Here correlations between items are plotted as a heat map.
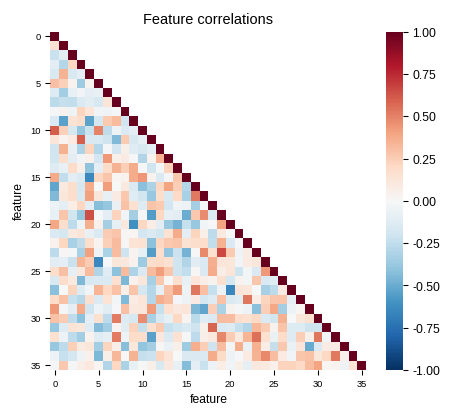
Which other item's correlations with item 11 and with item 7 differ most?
32
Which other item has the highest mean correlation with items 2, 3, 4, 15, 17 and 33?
16
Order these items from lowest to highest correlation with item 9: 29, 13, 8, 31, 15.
8, 13, 29, 31, 15
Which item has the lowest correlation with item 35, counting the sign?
15
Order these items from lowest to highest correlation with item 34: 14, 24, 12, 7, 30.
14, 30, 12, 7, 24
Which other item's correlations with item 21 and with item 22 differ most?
28
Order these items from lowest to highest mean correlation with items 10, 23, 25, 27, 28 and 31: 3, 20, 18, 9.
3, 20, 9, 18
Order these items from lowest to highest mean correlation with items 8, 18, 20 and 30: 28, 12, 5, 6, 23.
6, 28, 5, 12, 23
